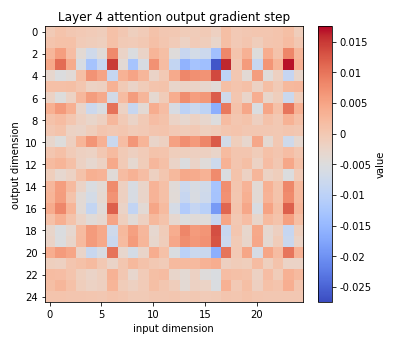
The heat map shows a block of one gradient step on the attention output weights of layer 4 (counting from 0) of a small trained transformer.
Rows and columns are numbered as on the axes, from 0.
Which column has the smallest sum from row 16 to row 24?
16
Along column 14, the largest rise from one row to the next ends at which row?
4
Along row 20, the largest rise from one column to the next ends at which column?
17
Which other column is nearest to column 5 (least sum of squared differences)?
20
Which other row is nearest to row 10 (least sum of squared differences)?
19
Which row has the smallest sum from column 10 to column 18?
3
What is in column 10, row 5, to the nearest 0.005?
0
